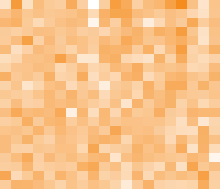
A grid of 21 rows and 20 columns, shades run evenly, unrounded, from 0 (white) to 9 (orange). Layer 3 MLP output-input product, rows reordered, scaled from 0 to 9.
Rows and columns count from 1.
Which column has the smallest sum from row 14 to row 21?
20
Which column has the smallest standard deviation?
5
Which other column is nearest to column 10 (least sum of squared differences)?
3
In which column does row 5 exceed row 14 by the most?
17
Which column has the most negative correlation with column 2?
9
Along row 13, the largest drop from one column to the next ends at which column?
7
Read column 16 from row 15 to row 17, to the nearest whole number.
3 3 4
